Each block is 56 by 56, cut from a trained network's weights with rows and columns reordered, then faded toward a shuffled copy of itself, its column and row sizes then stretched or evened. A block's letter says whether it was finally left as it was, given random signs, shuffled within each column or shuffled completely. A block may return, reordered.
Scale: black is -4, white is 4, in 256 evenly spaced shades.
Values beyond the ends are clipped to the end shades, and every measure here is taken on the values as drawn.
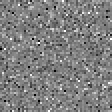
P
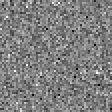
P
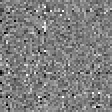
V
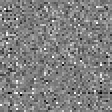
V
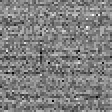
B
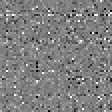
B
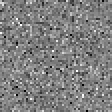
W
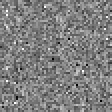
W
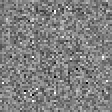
V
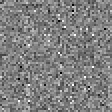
V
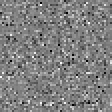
V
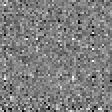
V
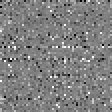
V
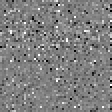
V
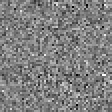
V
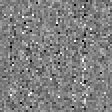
W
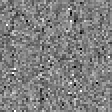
W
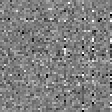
V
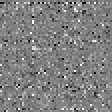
V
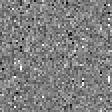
W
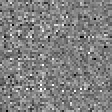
V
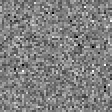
V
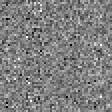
B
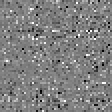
B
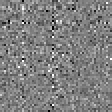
B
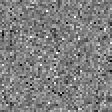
W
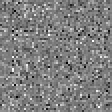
V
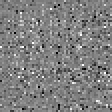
B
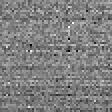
B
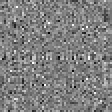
B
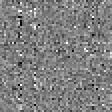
V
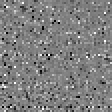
V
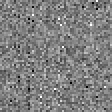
B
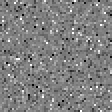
P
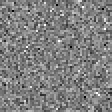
P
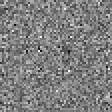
V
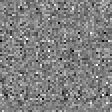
V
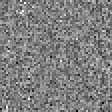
W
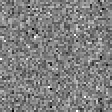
W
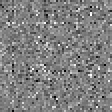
V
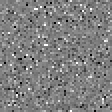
P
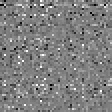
B
